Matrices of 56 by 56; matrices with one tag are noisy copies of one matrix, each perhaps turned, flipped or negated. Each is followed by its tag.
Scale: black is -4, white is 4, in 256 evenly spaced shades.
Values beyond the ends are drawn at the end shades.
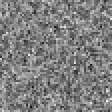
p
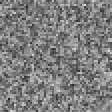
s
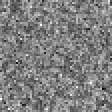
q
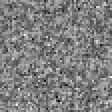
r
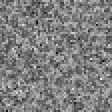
s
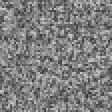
r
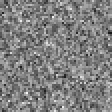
p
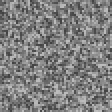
r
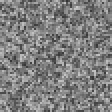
s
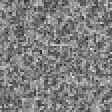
q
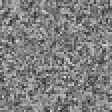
q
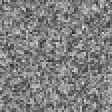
r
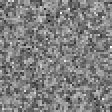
q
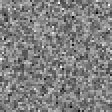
p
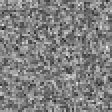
r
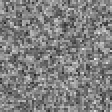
s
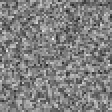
p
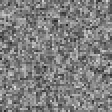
s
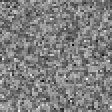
p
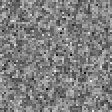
q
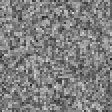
p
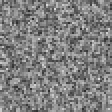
r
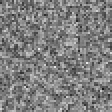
s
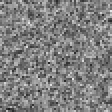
r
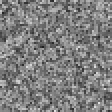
q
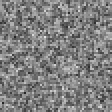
s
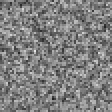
p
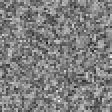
q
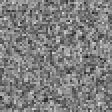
r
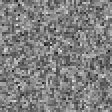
r
